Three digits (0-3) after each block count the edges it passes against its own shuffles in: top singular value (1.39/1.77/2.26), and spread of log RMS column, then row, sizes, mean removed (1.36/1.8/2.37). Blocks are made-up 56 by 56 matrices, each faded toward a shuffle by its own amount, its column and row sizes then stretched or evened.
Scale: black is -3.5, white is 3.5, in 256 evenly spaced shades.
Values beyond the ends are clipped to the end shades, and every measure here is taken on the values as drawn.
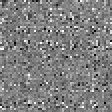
0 2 3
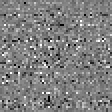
0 1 3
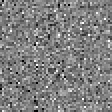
0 2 0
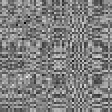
3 3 1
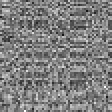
3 0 0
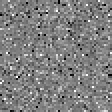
1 0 1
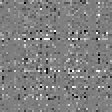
1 3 3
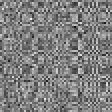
3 2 1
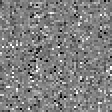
0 2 0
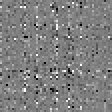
0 3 2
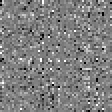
1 3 1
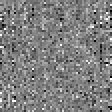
1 3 1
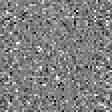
2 1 1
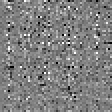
1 3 2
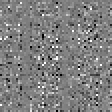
0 3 2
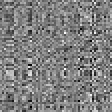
3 3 2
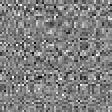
3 0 2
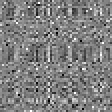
3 2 0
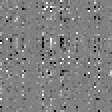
2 3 2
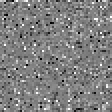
1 0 1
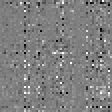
1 3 2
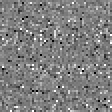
0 1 2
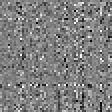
1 3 2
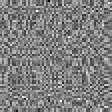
3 0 0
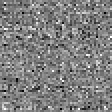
1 1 3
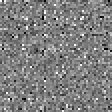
1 1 2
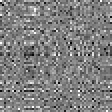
3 2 2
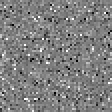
0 0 1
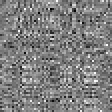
3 1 1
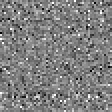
1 0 2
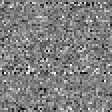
0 0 3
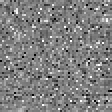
1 0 1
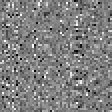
2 2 0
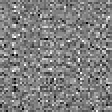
3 2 0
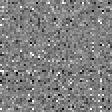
0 2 2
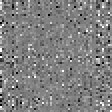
2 3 1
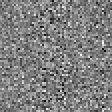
1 2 0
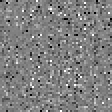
0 2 0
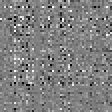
0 3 3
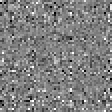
2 2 2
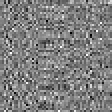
3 2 0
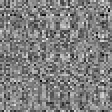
3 1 2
